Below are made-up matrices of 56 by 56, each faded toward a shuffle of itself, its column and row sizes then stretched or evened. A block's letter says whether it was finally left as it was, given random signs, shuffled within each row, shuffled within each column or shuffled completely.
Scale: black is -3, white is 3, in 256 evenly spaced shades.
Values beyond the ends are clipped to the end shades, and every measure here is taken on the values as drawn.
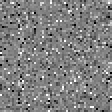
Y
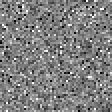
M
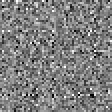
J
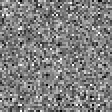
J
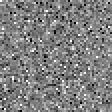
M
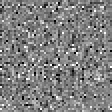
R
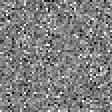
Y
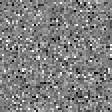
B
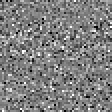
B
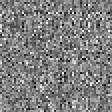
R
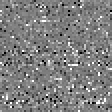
B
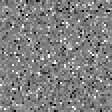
M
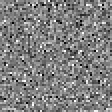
B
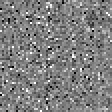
Y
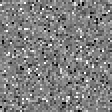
M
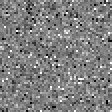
M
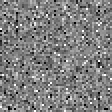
Y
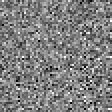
R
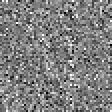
Y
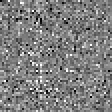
J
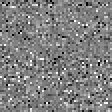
B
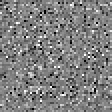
J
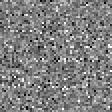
B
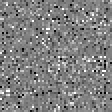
J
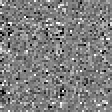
J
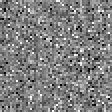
Y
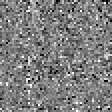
J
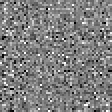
R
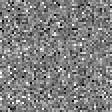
R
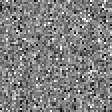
Y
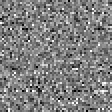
B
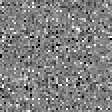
J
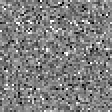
B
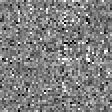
J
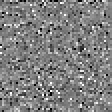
R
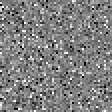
Y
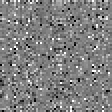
R
